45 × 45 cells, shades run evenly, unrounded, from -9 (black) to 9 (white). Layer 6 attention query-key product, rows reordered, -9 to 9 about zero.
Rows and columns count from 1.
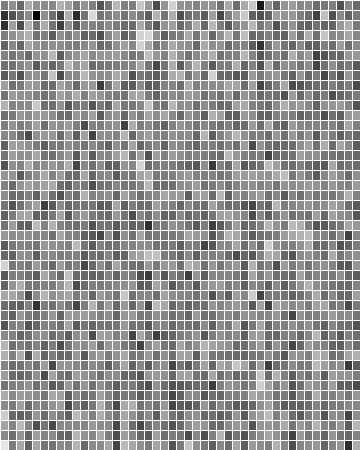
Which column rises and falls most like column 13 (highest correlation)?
16
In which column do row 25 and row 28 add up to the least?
26
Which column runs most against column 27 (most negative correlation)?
30
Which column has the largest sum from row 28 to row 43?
40
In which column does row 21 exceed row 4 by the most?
35
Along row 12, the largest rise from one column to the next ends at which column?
27
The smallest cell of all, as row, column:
2, 5
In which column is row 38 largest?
33
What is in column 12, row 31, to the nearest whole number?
4
